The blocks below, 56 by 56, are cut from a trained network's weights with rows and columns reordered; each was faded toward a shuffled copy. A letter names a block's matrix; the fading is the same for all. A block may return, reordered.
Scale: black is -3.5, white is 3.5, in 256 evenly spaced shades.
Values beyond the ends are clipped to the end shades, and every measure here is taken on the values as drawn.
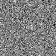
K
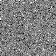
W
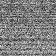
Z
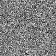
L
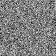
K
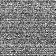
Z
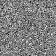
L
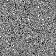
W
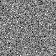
W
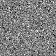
W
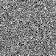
W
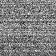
Z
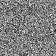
L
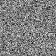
L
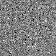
W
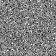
W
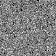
W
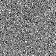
W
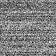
Z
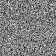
K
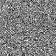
L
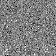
W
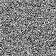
L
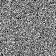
K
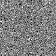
W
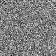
L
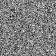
K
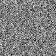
L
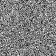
K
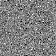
W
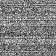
Z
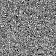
W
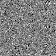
W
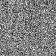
L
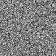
L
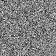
K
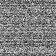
Z
